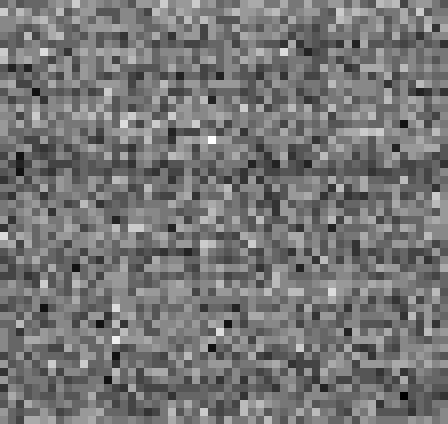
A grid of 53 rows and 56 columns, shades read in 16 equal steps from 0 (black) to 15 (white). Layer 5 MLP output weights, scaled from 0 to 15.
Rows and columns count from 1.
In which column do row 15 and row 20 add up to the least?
3
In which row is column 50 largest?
1
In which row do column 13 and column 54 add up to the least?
33
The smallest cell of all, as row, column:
50, 51
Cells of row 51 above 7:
18
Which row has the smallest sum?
22
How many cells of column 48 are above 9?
7
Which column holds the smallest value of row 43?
32
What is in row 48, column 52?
4
